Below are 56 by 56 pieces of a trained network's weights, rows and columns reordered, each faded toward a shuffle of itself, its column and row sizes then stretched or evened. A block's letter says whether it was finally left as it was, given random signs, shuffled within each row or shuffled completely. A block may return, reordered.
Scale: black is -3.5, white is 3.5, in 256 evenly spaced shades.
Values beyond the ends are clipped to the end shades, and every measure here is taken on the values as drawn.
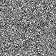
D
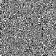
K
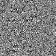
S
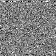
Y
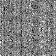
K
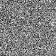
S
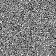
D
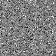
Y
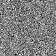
Y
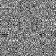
K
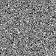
Y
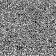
Y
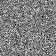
D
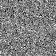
D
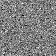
D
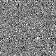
S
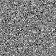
Y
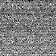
K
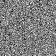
D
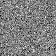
D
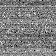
Y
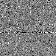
S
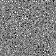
S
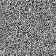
S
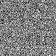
Y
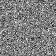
D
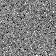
D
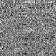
K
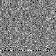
K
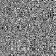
K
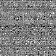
K
